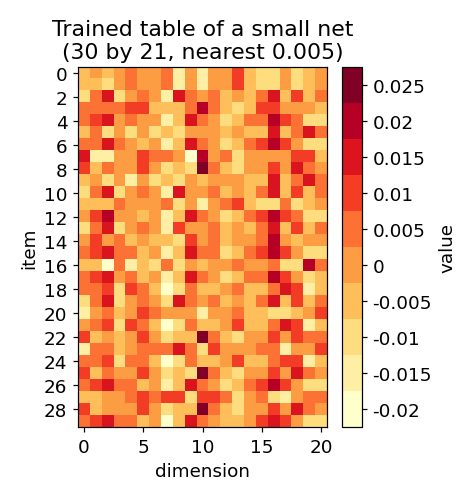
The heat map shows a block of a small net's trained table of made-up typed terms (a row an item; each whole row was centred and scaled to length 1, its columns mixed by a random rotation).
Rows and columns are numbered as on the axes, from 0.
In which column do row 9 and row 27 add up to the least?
17
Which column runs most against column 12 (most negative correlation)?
16
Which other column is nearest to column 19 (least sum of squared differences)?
20
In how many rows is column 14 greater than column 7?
19
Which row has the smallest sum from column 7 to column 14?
18
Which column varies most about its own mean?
10
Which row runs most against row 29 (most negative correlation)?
27
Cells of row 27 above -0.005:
15
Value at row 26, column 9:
0.015
